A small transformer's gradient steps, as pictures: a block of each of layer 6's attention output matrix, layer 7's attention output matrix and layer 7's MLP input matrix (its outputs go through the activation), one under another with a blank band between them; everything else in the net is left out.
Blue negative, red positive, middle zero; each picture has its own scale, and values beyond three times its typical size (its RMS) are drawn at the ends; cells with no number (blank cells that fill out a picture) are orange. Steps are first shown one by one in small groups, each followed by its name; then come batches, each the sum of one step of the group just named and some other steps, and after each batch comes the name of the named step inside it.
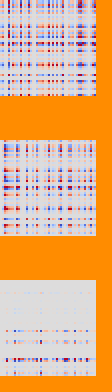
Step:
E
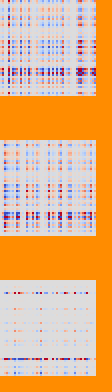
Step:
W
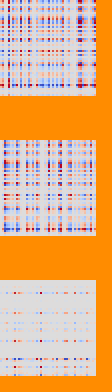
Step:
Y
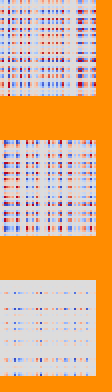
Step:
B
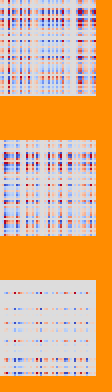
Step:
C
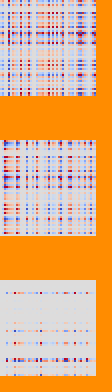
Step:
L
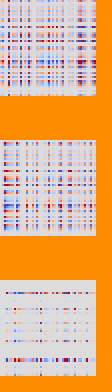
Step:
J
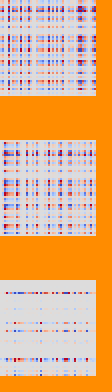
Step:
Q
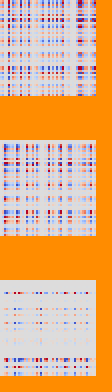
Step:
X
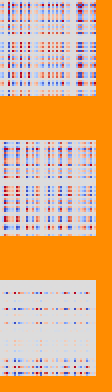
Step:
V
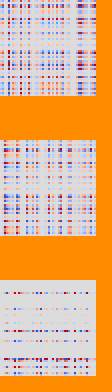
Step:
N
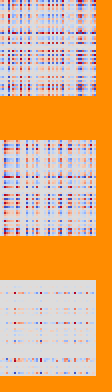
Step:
L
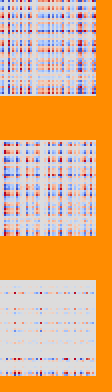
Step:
L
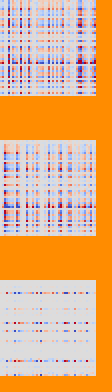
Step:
J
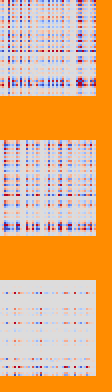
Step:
Y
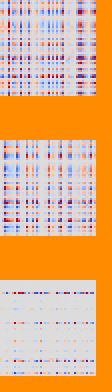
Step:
B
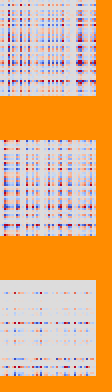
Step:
X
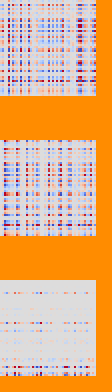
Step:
X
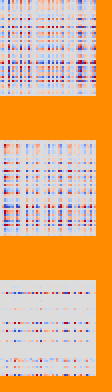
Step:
J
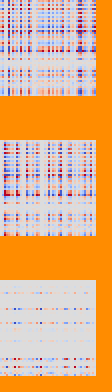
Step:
V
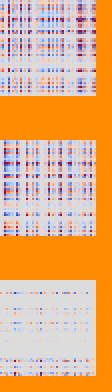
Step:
C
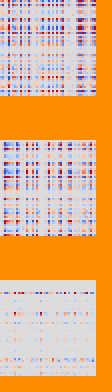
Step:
X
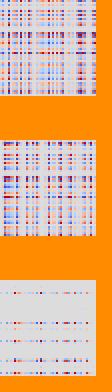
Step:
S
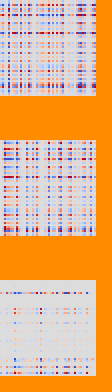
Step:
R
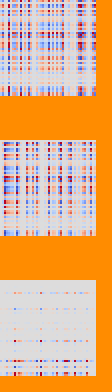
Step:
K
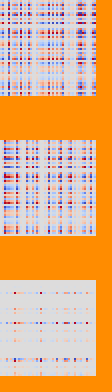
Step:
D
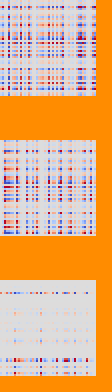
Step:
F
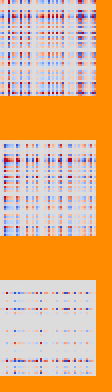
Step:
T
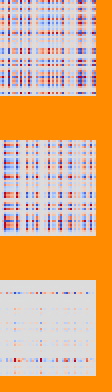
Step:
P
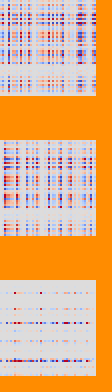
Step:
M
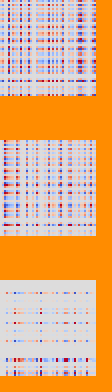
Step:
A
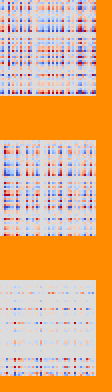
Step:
T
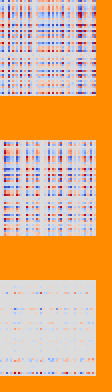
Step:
S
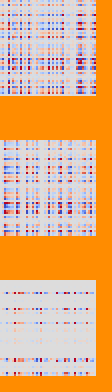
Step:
D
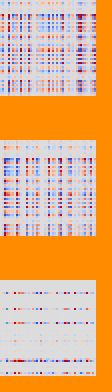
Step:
M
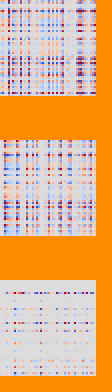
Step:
T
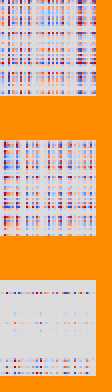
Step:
P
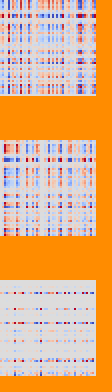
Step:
R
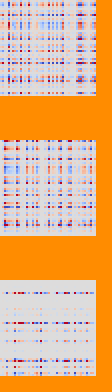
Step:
M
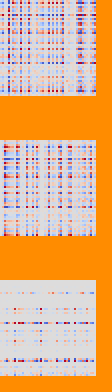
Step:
R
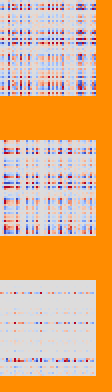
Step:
F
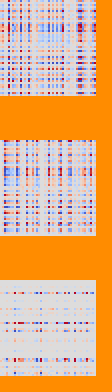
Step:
T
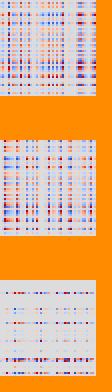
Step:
M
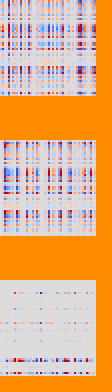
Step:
K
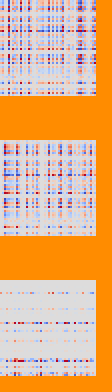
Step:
F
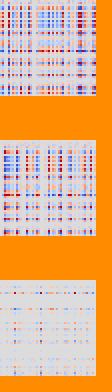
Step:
P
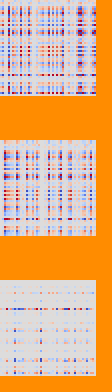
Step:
T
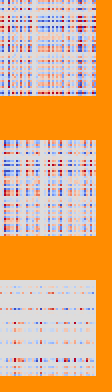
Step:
F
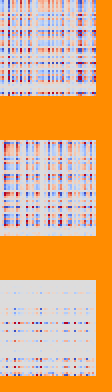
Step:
S
